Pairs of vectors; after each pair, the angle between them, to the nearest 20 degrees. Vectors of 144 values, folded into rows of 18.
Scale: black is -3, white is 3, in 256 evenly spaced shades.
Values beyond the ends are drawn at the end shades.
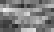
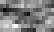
160 degrees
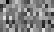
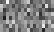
160 degrees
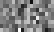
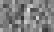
40 degrees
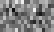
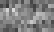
140 degrees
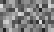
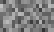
20 degrees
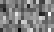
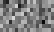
80 degrees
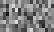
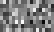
60 degrees
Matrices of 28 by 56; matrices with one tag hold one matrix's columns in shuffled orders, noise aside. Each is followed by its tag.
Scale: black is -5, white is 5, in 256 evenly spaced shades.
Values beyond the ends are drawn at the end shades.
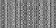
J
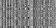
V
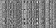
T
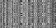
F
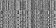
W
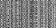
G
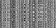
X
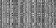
F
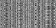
J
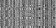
V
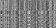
W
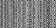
G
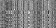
W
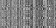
V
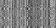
V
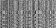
W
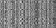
T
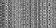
J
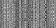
X
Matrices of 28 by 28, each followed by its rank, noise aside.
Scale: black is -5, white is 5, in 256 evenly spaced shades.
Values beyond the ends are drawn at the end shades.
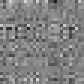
three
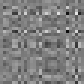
two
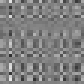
one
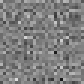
four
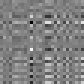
one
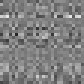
three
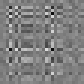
one
